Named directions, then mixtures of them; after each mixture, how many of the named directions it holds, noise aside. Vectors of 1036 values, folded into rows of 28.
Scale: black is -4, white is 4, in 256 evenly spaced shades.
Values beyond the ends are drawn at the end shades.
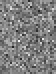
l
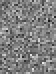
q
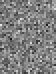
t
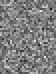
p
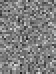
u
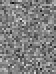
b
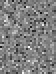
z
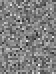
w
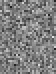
four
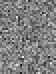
two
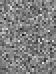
two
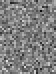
two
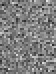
two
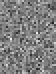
two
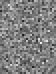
four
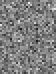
two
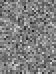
two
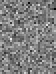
two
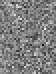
two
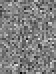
two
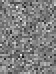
three
